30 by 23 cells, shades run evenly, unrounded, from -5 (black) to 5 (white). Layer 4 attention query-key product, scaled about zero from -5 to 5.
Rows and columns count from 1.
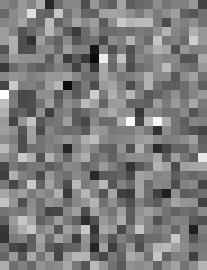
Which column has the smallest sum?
11
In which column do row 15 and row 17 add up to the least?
18
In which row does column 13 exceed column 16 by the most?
13
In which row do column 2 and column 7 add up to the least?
28
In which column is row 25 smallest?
10
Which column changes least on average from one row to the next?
21
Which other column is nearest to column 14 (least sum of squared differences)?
17
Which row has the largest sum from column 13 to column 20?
14
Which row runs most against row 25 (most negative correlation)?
12
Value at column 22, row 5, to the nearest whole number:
3
